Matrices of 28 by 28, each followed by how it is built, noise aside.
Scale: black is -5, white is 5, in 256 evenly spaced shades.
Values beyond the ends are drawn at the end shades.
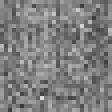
blocks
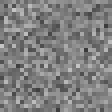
noise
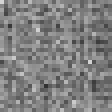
blocks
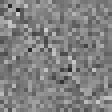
block diagonal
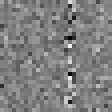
uneven columns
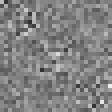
block diagonal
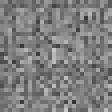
blocks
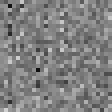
uneven columns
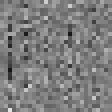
uneven columns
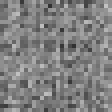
blocks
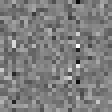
uneven columns
